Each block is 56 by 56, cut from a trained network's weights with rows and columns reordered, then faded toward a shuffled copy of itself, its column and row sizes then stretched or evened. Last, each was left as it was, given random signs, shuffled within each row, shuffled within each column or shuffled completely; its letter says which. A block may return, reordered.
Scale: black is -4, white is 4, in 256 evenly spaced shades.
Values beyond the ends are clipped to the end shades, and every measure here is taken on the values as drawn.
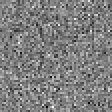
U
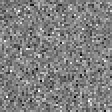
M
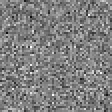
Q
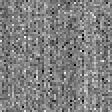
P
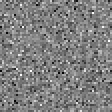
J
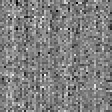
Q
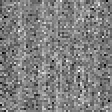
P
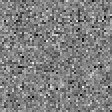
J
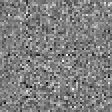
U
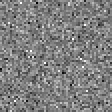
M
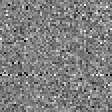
J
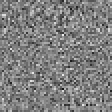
Q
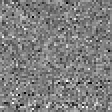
U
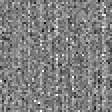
P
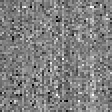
Q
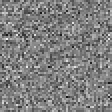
U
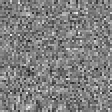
Q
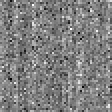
P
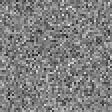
M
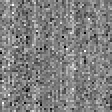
P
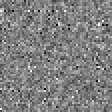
U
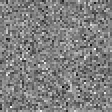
P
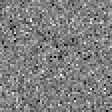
M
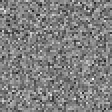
J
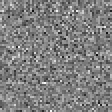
J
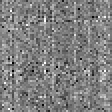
Q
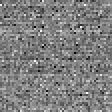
J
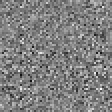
U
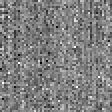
P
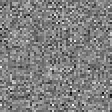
Q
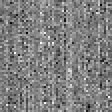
P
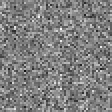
U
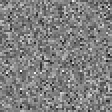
P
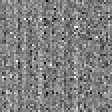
Q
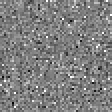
M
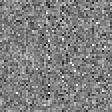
P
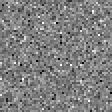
M
